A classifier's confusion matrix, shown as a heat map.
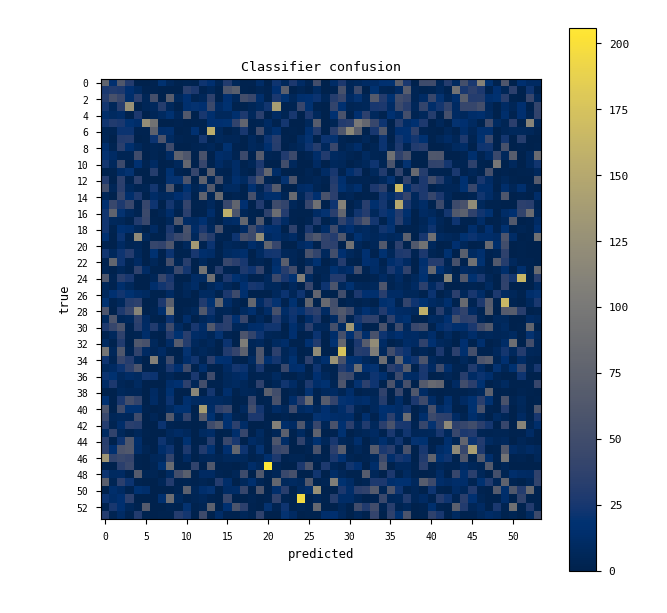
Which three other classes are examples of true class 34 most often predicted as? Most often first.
28, 6, 36
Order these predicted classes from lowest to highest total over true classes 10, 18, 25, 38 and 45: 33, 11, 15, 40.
15, 40, 33, 11
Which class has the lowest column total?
7
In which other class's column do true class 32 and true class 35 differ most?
33
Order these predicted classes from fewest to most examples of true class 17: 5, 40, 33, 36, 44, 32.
44, 40, 33, 36, 5, 32
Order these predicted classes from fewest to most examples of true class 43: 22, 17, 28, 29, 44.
28, 29, 44, 17, 22
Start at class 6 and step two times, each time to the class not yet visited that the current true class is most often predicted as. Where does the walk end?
36
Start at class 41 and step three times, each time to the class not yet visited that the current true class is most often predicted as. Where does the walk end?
12
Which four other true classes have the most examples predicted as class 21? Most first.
3, 42, 16, 49
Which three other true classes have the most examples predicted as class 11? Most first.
20, 38, 47
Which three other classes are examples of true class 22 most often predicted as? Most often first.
45, 1, 48
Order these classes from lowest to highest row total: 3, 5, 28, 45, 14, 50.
14, 50, 3, 5, 45, 28
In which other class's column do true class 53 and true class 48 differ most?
32
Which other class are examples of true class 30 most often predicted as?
52
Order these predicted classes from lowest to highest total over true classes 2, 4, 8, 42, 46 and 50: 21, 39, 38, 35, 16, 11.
11, 38, 16, 39, 35, 21
